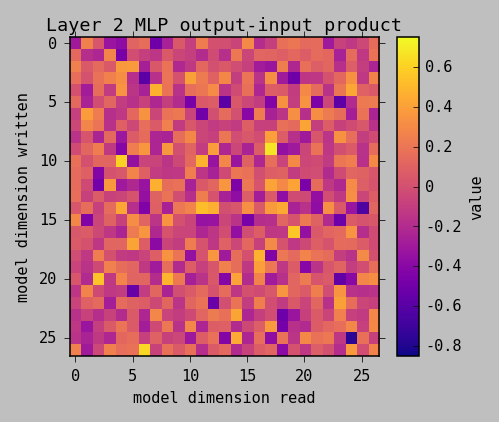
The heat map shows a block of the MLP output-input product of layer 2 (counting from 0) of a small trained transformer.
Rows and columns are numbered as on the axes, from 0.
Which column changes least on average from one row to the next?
0
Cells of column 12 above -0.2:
23
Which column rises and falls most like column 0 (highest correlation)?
3
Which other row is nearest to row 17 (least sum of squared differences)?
11
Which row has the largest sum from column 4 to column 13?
26
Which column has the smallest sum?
7
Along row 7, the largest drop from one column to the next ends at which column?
21
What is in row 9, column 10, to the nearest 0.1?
0.1
